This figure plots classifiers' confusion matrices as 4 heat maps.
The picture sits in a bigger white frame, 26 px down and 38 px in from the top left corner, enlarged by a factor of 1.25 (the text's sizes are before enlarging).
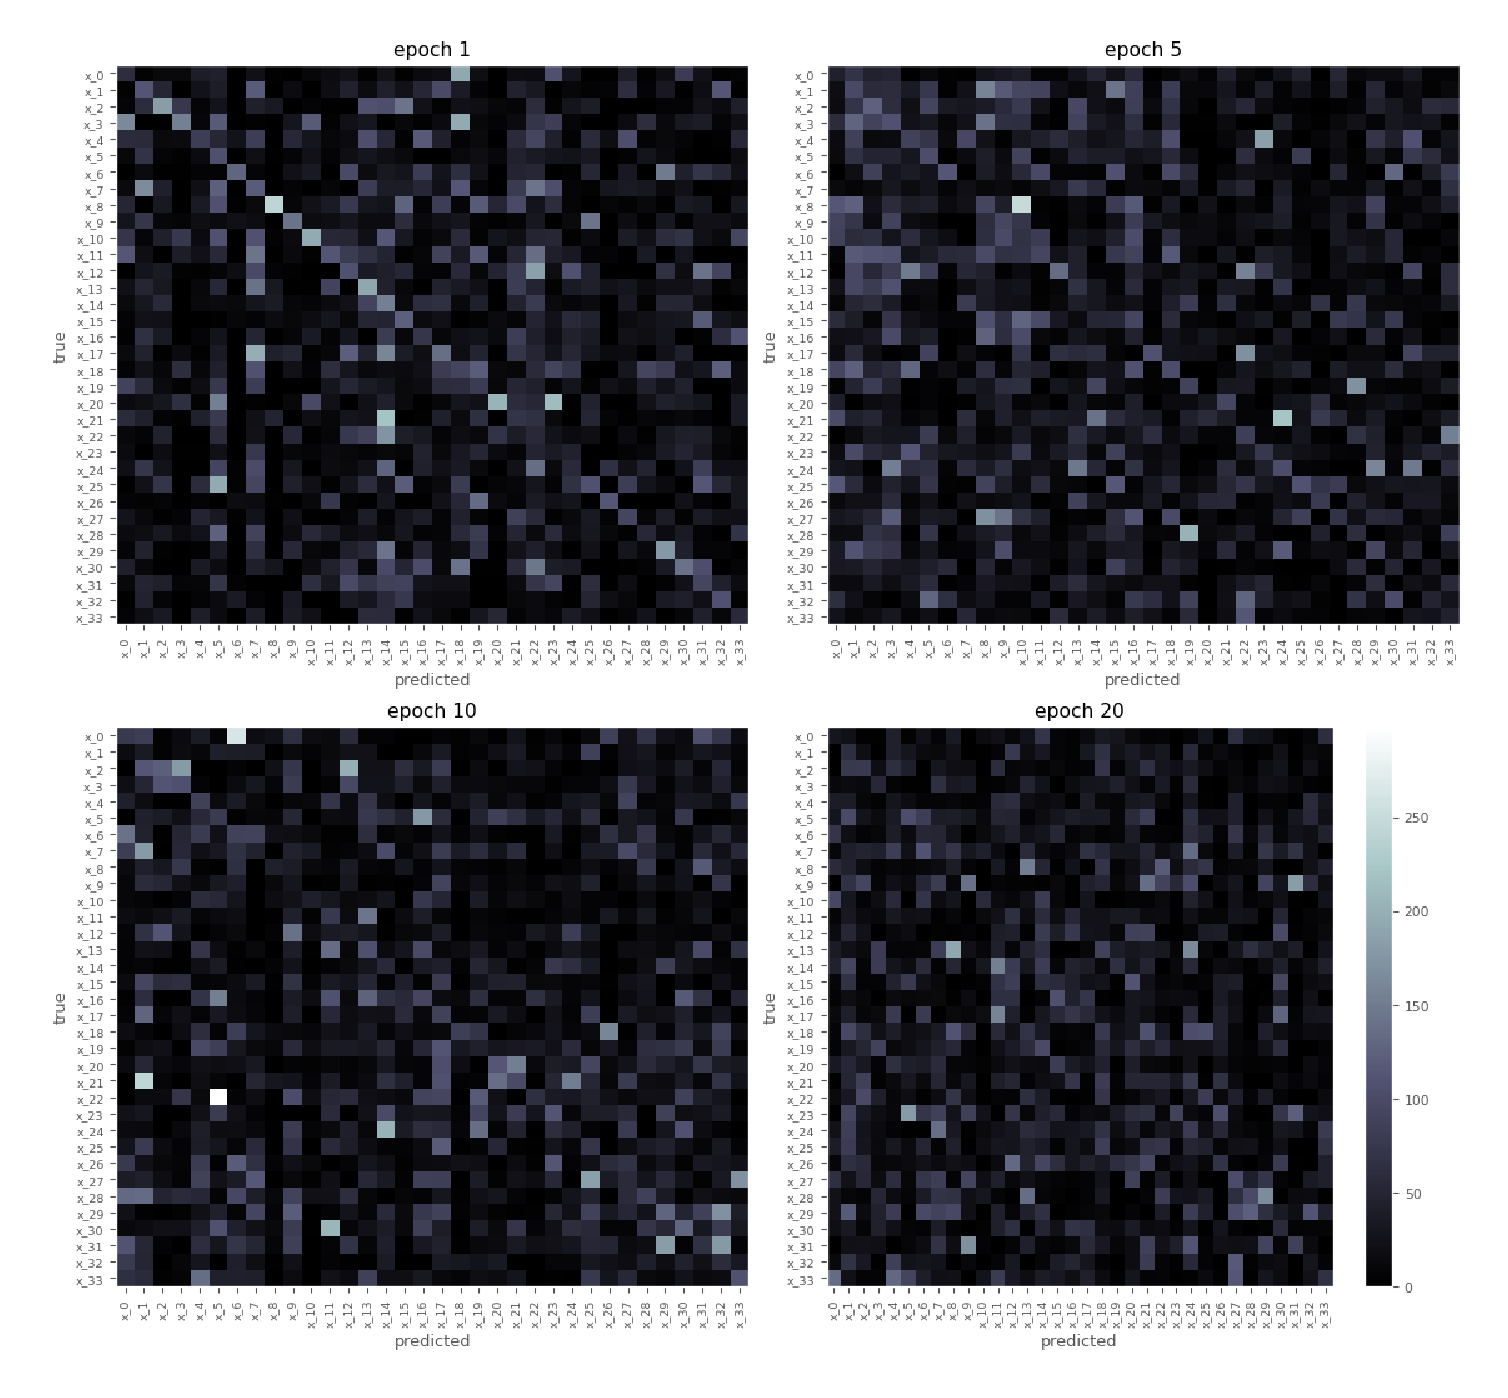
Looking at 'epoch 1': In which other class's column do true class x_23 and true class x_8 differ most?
x_15
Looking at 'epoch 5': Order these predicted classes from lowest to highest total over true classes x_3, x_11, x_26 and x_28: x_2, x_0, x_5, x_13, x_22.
x_22, x_0, x_5, x_13, x_2
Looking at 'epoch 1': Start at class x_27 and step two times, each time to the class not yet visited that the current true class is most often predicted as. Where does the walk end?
x_14
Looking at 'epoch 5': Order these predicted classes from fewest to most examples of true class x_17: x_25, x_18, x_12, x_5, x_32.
x_25, x_18, x_32, x_12, x_5
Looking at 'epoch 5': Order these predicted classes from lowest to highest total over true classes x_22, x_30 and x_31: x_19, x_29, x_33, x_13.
x_19, x_29, x_13, x_33
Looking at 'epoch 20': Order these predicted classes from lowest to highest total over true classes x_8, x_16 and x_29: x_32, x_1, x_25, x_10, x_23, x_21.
x_10, x_23, x_21, x_25, x_32, x_1
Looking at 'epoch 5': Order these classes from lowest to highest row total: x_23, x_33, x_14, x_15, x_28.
x_33, x_14, x_28, x_23, x_15
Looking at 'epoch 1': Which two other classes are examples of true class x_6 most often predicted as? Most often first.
x_29, x_12
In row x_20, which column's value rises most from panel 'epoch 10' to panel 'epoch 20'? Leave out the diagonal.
x_15
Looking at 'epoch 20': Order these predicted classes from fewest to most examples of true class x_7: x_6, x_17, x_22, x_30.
x_22, x_30, x_17, x_6
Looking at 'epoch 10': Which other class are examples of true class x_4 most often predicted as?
x_27
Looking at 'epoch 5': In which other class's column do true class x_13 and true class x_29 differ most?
x_9
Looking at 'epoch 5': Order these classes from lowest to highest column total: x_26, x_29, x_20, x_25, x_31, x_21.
x_20, x_26, x_25, x_21, x_31, x_29
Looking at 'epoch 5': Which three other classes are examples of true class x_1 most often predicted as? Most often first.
x_8, x_15, x_9
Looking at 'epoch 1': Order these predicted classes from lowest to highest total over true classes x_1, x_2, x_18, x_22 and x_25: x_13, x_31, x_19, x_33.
x_33, x_19, x_31, x_13
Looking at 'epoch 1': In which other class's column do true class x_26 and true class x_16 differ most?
x_19
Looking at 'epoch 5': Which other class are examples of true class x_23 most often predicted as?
x_4
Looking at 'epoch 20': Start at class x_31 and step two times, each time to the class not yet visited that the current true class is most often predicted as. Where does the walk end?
x_21
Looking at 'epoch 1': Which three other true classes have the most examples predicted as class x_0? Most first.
x_3, x_11, x_19
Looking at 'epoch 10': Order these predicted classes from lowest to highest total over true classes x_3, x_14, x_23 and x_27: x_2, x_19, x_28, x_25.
x_28, x_2, x_19, x_25
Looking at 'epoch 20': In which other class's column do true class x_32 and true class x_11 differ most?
x_27
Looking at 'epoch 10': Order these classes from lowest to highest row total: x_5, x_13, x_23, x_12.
x_12, x_13, x_23, x_5
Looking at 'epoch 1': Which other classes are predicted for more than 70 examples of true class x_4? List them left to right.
x_7, x_13, x_16, x_22, x_27
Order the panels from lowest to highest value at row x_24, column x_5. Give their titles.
epoch 20, epoch 10, epoch 5, epoch 1
